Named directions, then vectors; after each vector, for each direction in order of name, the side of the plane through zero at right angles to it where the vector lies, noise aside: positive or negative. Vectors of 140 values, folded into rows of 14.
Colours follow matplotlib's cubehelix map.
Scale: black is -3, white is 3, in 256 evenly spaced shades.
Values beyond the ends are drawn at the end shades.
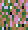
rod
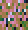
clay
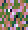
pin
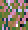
positive, positive, positive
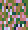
positive, negative, negative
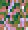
negative, positive, negative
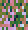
negative, positive, negative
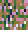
negative, positive, positive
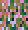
positive, negative, positive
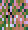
negative, negative, positive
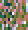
negative, positive, positive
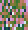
negative, positive, positive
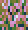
positive, negative, positive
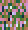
negative, positive, positive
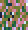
negative, positive, positive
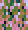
negative, negative, positive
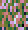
positive, negative, positive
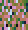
positive, negative, negative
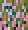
positive, negative, negative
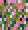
positive, positive, positive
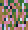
negative, negative, negative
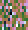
negative, positive, positive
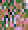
negative, negative, positive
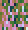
negative, positive, negative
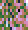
negative, negative, positive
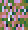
positive, negative, negative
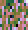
negative, negative, negative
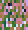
negative, positive, positive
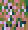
positive, negative, negative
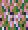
positive, negative, positive
